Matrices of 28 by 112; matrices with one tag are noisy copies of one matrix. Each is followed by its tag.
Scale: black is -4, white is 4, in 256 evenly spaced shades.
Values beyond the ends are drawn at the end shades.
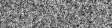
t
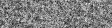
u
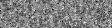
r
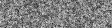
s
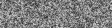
s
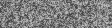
t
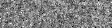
t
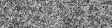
u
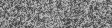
u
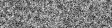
u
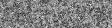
r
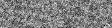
u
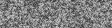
s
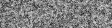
t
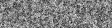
r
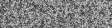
t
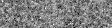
u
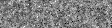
r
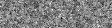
s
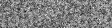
t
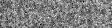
t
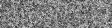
t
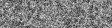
u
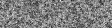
s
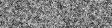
u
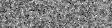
t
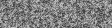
r
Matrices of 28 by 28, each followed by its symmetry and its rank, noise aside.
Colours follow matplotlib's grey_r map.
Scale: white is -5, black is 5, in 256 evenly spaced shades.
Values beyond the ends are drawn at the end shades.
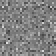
no symmetry, rank six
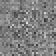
no symmetry, rank eight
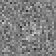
no symmetry, rank seven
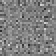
antisymmetric, rank eight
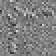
antisymmetric, rank six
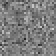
no symmetry, rank seven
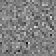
no symmetry, rank seven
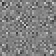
symmetric, rank six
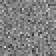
no symmetry, rank eight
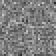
no symmetry, rank eight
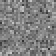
no symmetry, rank seven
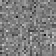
no symmetry, rank eight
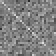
symmetric, rank eight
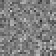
no symmetry, rank six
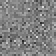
symmetric, rank eight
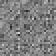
symmetric, rank seven
